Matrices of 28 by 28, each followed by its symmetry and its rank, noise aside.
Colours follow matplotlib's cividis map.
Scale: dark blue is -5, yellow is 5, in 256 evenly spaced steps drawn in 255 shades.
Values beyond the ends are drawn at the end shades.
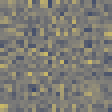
no symmetry, rank five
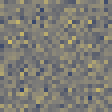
antisymmetric, rank six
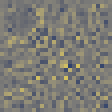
symmetric, rank five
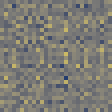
antisymmetric, rank four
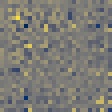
symmetric, rank five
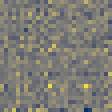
no symmetry, rank five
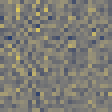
no symmetry, rank six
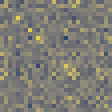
symmetric, rank five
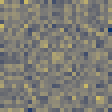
symmetric, rank four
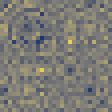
symmetric, rank four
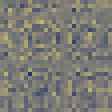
no symmetry, rank four
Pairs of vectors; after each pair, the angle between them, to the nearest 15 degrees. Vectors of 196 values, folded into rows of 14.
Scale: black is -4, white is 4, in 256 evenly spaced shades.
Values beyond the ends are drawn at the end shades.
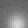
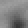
165 degrees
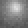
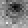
150 degrees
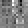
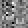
60 degrees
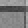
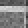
165 degrees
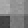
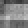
105 degrees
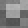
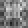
45 degrees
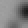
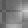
150 degrees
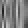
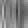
135 degrees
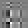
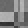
90 degrees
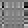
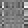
165 degrees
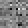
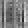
75 degrees
